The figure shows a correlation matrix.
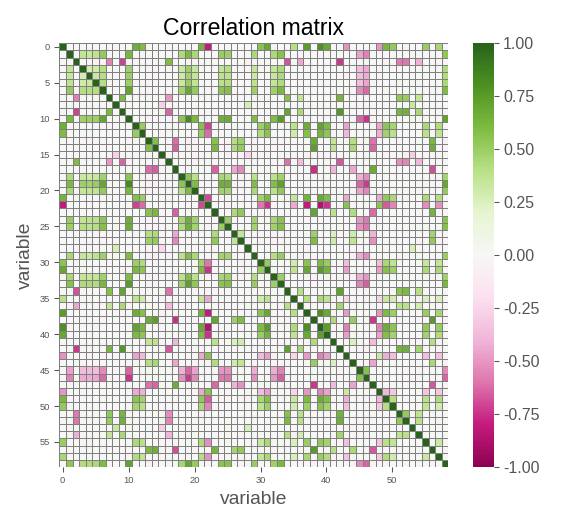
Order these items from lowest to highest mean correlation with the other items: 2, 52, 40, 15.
2, 15, 52, 40
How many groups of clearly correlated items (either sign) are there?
5
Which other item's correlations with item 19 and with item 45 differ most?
10
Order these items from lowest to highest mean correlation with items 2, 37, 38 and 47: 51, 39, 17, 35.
51, 17, 35, 39
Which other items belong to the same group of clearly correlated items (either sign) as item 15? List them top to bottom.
8, 28, 53
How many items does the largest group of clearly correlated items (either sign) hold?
17
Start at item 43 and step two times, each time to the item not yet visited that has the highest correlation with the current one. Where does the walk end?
48
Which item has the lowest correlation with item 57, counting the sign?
22
